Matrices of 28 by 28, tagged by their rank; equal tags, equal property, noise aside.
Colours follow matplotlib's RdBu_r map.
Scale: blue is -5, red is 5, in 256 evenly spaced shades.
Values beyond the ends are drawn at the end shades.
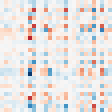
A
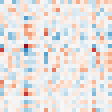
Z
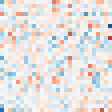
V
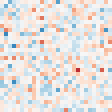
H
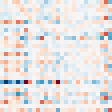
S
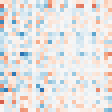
Z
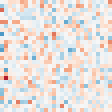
H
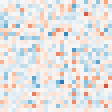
H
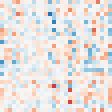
V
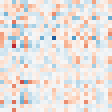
Z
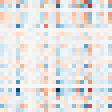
A
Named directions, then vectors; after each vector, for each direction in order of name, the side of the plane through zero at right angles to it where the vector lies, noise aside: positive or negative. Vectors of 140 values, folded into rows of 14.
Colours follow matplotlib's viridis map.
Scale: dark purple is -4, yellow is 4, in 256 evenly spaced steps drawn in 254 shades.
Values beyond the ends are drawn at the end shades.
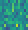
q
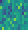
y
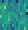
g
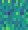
negative, negative, positive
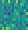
negative, negative, positive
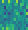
negative, negative, positive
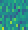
negative, positive, positive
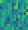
negative, negative, negative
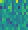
negative, negative, negative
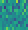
negative, negative, negative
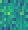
positive, positive, negative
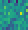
positive, positive, negative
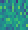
positive, positive, positive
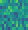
negative, positive, negative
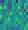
positive, positive, positive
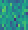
positive, negative, negative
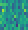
positive, negative, negative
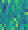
negative, positive, positive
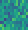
negative, negative, positive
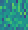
positive, positive, positive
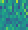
negative, negative, negative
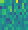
negative, negative, negative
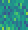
negative, negative, positive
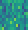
negative, positive, positive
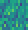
negative, positive, negative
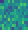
positive, negative, positive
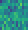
positive, negative, positive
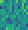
negative, negative, negative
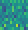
negative, positive, positive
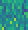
negative, positive, positive
